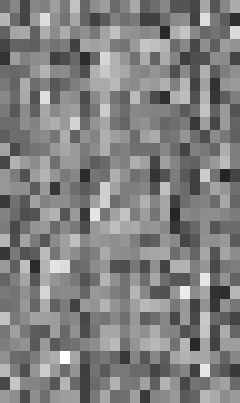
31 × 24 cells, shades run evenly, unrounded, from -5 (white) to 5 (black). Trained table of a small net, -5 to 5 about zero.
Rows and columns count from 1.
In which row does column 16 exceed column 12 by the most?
14
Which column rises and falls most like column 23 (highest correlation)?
17
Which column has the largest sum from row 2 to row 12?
20
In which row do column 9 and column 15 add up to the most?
31
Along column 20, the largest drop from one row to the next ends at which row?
28
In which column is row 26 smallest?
21
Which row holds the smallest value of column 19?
23
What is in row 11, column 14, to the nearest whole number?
1
